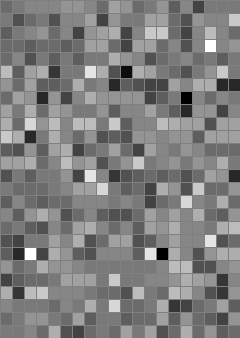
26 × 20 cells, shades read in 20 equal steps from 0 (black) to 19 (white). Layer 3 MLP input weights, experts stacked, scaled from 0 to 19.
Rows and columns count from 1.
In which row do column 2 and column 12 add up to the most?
13
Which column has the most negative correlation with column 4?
11
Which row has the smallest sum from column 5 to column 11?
17
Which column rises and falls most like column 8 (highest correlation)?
19
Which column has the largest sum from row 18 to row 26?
16
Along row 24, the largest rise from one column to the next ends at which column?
10
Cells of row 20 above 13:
2
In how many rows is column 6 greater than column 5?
12
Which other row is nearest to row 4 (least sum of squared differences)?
3
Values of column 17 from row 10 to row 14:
12 7 10 11 8
